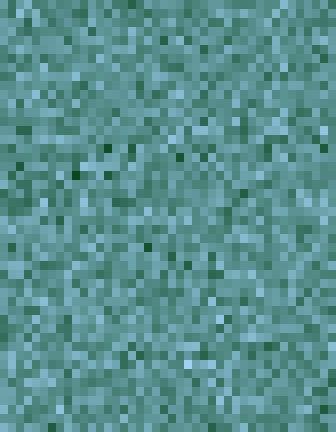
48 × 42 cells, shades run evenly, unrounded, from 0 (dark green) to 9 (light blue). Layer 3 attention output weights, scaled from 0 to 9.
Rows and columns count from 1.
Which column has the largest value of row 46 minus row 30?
8
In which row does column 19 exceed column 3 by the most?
24
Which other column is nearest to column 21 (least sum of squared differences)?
16
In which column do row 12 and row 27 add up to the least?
38
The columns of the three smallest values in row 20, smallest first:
10, 14, 2
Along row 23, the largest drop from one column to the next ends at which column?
7
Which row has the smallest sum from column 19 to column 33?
40
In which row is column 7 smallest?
48
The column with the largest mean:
5
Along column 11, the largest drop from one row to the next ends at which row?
20
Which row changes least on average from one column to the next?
47
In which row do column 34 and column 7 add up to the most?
11
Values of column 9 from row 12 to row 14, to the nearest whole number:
4 4 5
